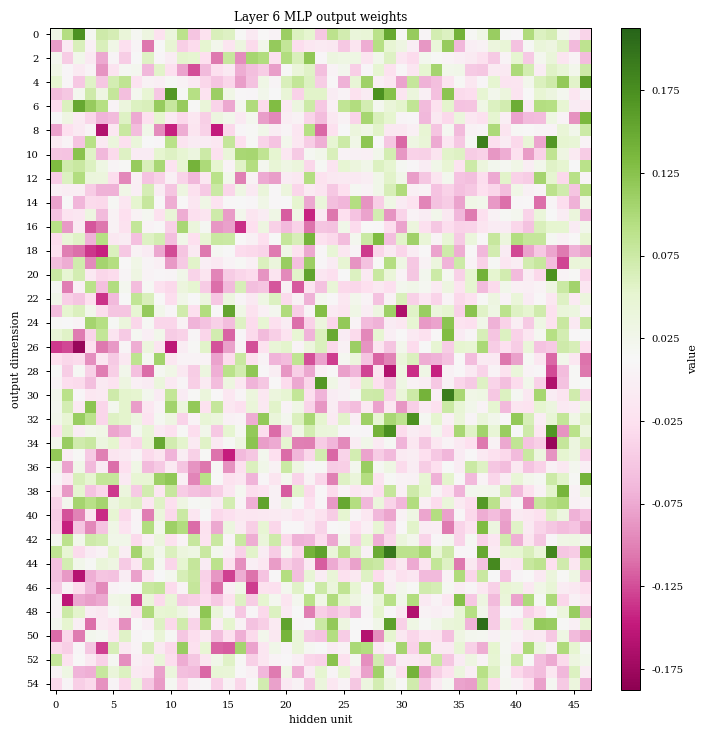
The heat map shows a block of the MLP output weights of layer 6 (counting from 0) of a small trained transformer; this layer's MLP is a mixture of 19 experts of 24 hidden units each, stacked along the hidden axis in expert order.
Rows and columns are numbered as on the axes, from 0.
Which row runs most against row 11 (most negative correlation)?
47
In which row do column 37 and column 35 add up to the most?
49
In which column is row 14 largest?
26
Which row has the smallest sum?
18
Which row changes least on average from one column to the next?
11
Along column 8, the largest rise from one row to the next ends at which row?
41
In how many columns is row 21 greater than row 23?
12
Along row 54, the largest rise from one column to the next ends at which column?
37
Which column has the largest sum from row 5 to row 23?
43
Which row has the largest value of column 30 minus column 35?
13
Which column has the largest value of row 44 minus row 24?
38
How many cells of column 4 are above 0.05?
11
